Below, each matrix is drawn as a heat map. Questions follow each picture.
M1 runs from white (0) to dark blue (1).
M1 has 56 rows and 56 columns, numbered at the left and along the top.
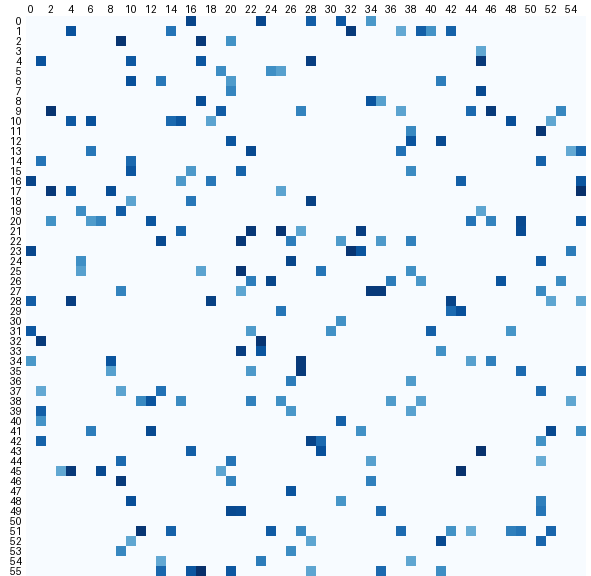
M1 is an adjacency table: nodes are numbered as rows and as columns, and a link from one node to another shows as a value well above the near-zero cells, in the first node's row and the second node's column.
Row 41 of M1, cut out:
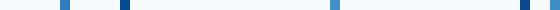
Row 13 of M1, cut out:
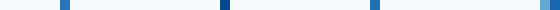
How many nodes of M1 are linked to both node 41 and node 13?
2
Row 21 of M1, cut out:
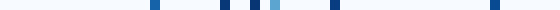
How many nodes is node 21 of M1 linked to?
6
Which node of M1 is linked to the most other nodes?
node 51
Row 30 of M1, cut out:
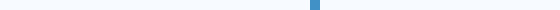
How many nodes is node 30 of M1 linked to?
1
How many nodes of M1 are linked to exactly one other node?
3
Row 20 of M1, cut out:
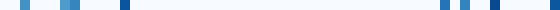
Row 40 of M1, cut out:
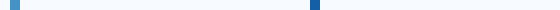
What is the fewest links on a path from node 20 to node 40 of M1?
5
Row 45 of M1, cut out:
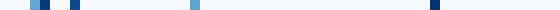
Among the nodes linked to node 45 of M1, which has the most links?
node 4
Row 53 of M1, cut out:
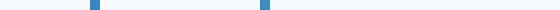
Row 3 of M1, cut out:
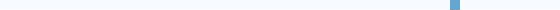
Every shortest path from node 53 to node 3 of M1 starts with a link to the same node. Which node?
node 9
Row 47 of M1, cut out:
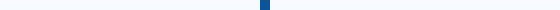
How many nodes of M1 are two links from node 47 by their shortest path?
5
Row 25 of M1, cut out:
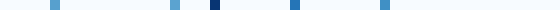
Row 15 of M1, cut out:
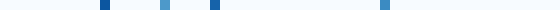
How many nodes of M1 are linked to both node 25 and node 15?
2
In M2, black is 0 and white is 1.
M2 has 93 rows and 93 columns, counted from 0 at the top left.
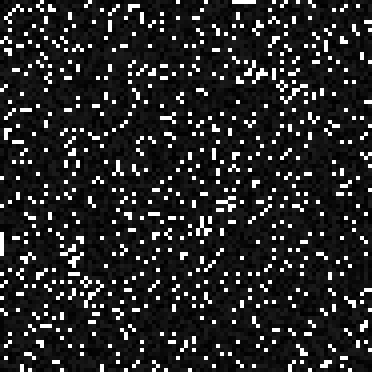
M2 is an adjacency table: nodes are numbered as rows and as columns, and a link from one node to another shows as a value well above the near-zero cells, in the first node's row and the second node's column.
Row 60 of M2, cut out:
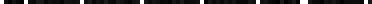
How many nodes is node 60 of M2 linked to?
9
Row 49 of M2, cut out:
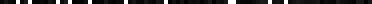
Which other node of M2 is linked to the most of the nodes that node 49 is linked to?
node 11
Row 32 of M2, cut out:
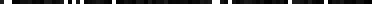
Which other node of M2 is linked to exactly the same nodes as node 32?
node 12
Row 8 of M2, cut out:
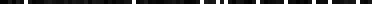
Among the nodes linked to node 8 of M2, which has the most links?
node 50
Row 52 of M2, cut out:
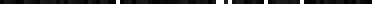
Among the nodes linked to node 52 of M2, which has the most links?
node 54
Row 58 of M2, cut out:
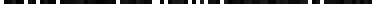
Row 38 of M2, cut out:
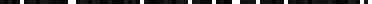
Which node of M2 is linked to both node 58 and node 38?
node 47
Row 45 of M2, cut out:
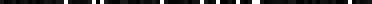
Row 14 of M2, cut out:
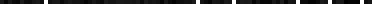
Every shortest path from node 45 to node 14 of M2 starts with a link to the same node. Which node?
node 59
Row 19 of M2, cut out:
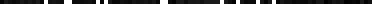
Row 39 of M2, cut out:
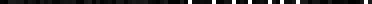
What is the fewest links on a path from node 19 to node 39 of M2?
3
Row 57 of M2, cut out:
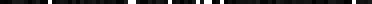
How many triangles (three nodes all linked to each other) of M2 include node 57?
3
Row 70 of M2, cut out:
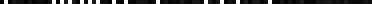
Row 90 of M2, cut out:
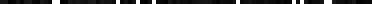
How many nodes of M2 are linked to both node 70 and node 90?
2
